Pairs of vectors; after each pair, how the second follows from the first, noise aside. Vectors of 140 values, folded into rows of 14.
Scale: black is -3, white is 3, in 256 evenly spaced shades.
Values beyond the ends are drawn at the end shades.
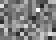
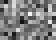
reversed.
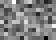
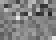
wrapped around, negated, partly zeroed.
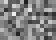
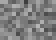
shrunk.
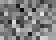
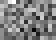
reversed.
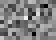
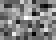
sign-scrambled.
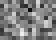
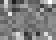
wrapped around, partly zeroed.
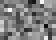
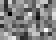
reversed.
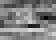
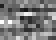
reversed, negated.
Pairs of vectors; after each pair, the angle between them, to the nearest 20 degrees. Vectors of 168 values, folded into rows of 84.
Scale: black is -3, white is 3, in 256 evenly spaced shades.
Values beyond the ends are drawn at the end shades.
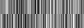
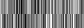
20 degrees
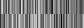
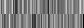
100 degrees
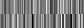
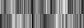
60 degrees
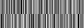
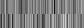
80 degrees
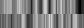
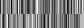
100 degrees
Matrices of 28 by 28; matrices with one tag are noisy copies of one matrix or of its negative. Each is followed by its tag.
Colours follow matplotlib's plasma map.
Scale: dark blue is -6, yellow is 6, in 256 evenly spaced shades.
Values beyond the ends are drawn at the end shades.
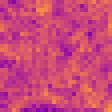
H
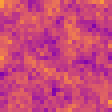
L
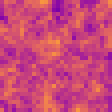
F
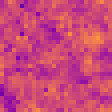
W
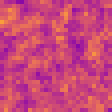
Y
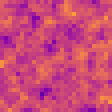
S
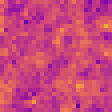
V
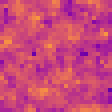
S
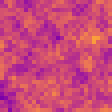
W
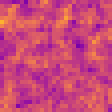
Y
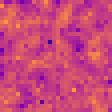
Y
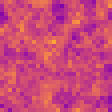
F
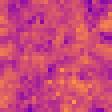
V
